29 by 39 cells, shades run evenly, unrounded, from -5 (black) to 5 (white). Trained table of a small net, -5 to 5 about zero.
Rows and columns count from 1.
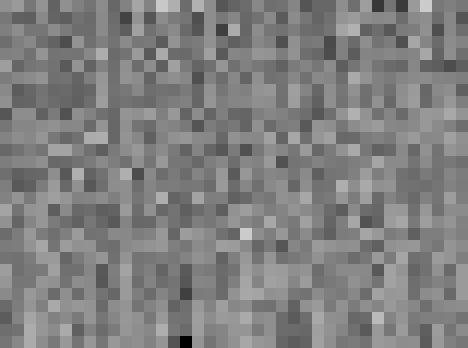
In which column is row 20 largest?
21
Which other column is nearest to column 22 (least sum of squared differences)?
18
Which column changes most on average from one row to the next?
32
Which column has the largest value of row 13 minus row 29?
16
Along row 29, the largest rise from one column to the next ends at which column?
17
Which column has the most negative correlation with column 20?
31
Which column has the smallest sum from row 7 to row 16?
6
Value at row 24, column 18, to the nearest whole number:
0
